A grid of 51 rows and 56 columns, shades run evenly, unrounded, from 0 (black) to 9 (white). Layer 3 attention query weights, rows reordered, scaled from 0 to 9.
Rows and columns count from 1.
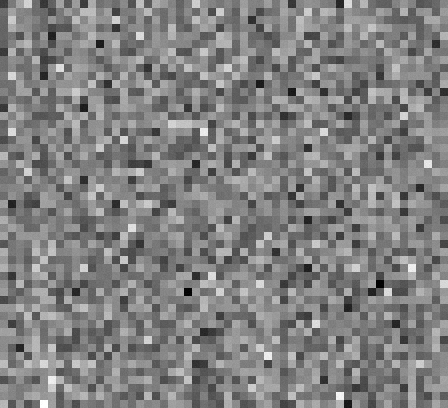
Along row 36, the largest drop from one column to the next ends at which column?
48
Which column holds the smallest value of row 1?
43
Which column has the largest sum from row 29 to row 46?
5
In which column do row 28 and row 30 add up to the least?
39
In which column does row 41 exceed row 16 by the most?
40
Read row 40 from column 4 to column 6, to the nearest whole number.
7 3 6
